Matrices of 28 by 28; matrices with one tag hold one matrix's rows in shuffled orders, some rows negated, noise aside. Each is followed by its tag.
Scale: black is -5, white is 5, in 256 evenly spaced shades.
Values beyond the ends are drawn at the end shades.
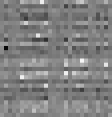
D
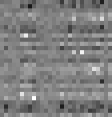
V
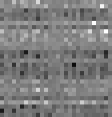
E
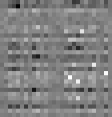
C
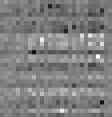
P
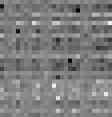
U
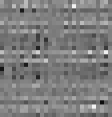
E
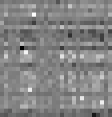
V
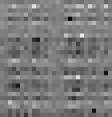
C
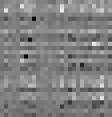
V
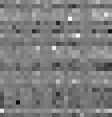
U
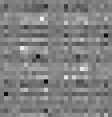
D
